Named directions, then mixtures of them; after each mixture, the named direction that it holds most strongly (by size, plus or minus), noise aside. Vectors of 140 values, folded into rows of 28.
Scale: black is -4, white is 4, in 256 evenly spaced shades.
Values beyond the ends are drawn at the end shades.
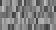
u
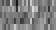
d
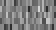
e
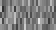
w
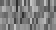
d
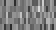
e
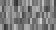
e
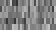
w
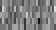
w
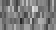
d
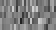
d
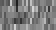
d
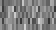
w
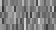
w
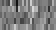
d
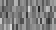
e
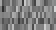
u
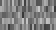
u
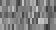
u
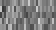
w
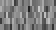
e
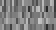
e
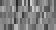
d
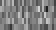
e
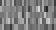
e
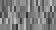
w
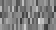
w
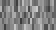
d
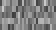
u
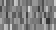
e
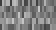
u
